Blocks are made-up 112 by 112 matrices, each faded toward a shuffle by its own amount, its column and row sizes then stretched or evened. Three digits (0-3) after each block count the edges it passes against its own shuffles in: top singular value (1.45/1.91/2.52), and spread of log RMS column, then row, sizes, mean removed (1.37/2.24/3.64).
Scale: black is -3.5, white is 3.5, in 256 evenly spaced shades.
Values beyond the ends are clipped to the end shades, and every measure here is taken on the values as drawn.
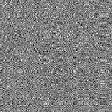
3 0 1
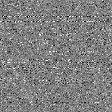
2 0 2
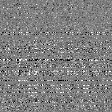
2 1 3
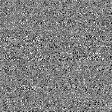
0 1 2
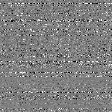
1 1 3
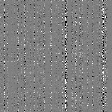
2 3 1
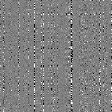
3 3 1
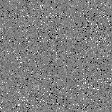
1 2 1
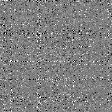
0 2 2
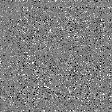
0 2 2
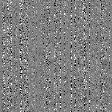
0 3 0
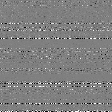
3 0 3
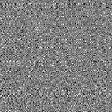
3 0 2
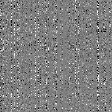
0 3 1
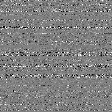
1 0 3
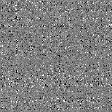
0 2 2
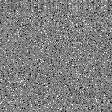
2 0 0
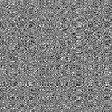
3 0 2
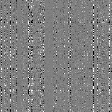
3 3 1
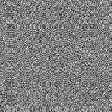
3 0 0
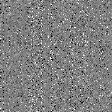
1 2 0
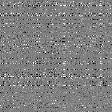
3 1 3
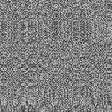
3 0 0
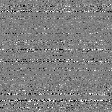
2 0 3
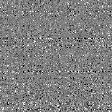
2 2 2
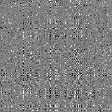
3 2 2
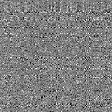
3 1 2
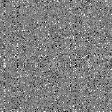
2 2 1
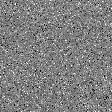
1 0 0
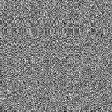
3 1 0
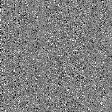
0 2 0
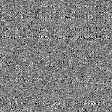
2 0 2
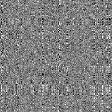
3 2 1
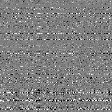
3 1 3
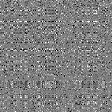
3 1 2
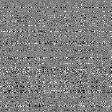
0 2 3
